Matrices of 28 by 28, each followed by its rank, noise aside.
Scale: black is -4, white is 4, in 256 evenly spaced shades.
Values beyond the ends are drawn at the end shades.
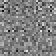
six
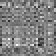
three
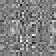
four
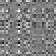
two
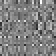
three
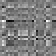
two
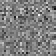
six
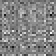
four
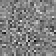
eight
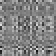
two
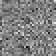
six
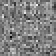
six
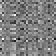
three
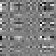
two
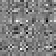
four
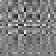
two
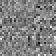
six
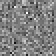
six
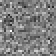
six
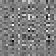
three
